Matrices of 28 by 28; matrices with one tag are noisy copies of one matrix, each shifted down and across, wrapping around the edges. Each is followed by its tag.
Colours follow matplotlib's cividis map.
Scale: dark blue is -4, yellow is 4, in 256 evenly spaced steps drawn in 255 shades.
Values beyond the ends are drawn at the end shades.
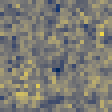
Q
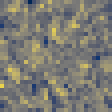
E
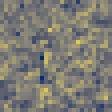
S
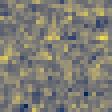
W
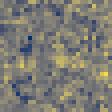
Q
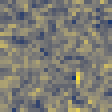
S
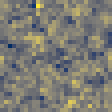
S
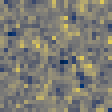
E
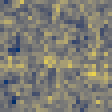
Q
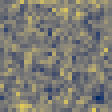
Q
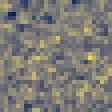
W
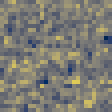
W
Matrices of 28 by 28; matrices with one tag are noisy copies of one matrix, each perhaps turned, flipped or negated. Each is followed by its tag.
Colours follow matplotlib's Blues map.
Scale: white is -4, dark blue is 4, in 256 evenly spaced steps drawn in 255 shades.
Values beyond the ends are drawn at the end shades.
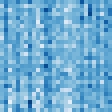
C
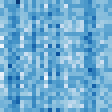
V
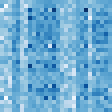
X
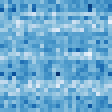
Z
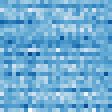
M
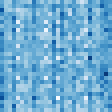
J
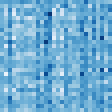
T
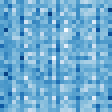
J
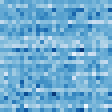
M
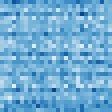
J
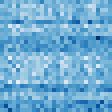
X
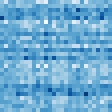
V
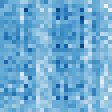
X
